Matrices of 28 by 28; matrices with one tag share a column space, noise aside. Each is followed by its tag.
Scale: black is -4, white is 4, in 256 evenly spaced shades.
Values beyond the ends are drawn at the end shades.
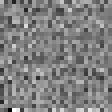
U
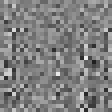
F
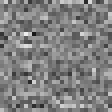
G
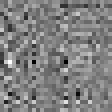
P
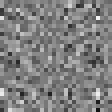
P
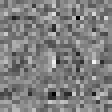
P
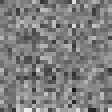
U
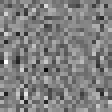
P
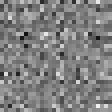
G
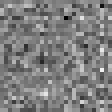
P
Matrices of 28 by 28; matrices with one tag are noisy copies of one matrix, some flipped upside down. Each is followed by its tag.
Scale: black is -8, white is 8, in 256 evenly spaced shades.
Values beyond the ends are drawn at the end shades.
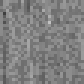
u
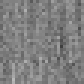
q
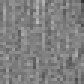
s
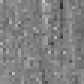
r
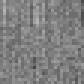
s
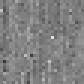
u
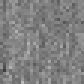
u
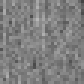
s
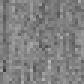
u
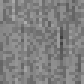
q
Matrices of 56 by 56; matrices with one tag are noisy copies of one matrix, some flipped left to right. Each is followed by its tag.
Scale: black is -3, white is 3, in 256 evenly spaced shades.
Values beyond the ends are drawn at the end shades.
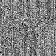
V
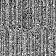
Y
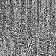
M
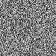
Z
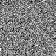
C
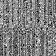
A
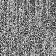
M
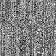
V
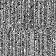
Y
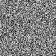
Z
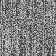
V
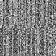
A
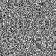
Z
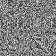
Z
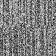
A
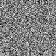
C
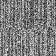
Y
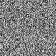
Z
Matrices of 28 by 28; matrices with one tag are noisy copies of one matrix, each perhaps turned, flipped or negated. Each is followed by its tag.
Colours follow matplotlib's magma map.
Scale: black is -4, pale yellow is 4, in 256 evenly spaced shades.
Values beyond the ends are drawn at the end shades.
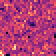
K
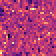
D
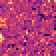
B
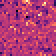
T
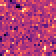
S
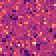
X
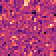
X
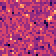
S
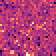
T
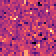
X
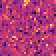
X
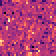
D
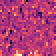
B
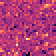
T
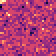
K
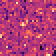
K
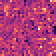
T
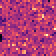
B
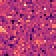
X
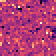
D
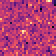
K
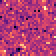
S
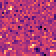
S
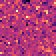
T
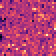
B
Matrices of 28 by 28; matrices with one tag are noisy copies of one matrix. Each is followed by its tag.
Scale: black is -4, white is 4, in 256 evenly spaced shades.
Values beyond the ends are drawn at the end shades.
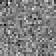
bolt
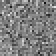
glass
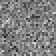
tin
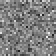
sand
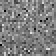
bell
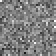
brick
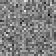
glass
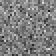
bell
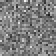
glass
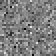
bolt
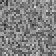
bolt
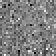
brick
